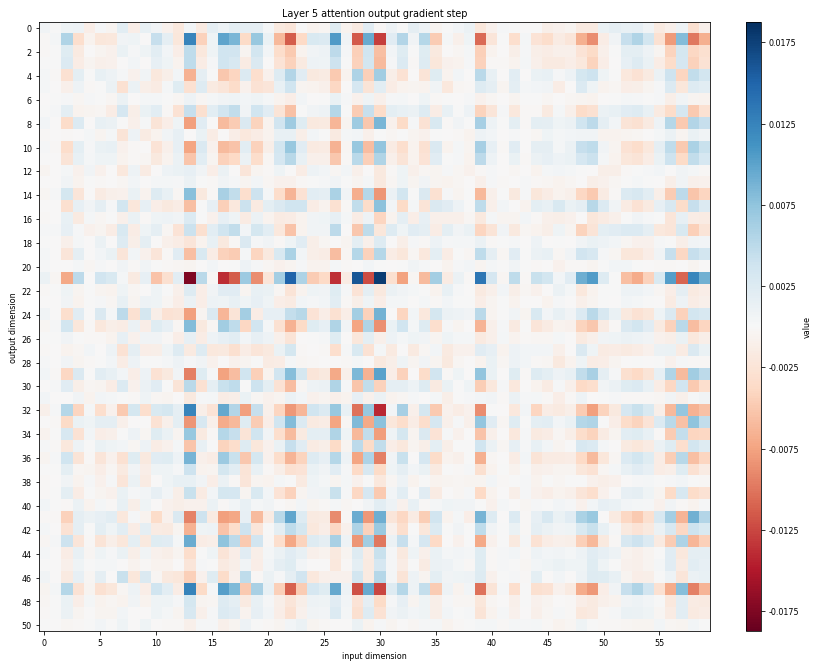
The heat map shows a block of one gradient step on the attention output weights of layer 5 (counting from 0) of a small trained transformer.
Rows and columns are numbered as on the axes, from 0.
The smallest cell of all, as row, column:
21, 13
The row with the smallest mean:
32
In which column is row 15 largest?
30
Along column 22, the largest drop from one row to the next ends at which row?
22
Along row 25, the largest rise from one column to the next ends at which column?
29
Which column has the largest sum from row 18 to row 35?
28
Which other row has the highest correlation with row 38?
12
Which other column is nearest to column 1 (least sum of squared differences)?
41
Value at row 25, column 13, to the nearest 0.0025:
0.0075
